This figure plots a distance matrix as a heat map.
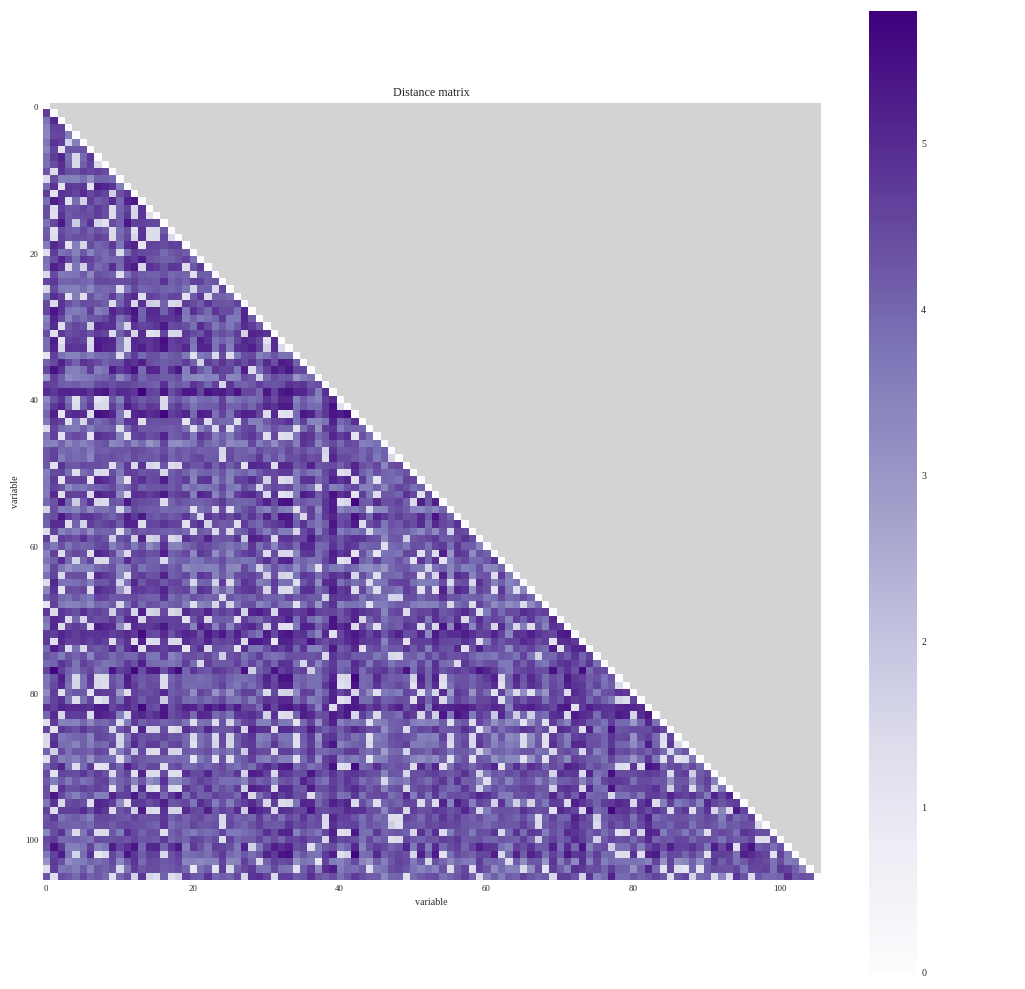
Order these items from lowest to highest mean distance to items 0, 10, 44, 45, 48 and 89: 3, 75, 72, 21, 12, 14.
75, 3, 21, 14, 12, 72
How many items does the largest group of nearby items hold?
19
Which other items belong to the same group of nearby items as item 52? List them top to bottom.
29, 37, 63, 103
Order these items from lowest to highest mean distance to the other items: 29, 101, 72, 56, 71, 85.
85, 71, 29, 101, 56, 72
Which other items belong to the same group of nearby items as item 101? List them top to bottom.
28, 36, 77, 94
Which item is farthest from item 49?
77
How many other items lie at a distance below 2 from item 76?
3
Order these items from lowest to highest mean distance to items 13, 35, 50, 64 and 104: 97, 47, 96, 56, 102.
102, 56, 47, 97, 96
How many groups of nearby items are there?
11
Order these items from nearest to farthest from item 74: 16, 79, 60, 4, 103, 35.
103, 4, 79, 60, 16, 35
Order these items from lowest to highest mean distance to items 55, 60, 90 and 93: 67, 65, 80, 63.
65, 63, 80, 67
